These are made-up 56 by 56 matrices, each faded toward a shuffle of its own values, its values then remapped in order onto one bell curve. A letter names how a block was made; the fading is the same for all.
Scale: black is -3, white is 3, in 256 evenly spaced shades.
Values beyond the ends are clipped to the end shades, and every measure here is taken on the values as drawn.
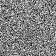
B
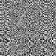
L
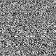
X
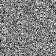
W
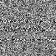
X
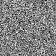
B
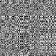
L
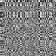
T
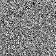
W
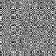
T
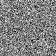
B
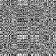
L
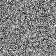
B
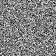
B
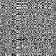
L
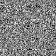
X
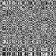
T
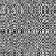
T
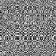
L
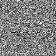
X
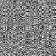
L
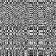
T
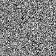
W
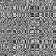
T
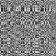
T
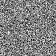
B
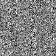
W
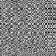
T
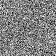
B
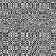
T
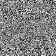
X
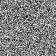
B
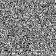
X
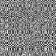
T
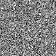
W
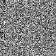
W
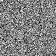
B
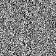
W
